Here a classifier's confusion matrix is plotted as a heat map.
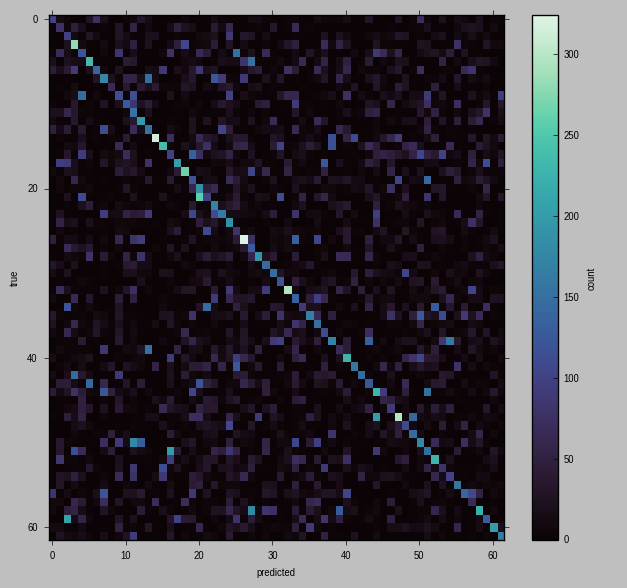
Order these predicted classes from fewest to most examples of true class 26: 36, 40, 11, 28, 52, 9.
28, 52, 40, 9, 11, 36
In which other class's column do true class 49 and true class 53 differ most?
15
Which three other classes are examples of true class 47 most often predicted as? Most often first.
44, 49, 28
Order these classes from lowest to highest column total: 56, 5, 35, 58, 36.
56, 35, 5, 58, 36
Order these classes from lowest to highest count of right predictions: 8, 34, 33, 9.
8, 34, 9, 33
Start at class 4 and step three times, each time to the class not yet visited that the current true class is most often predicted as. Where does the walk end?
20
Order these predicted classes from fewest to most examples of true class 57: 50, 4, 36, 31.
31, 50, 4, 36
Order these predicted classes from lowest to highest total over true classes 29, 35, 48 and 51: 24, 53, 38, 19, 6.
6, 38, 19, 53, 24
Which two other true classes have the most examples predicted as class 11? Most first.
50, 9
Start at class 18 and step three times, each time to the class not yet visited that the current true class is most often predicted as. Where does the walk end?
24
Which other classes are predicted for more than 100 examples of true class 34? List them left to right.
2, 21, 52
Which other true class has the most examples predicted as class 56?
35
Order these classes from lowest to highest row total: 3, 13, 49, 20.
49, 20, 13, 3
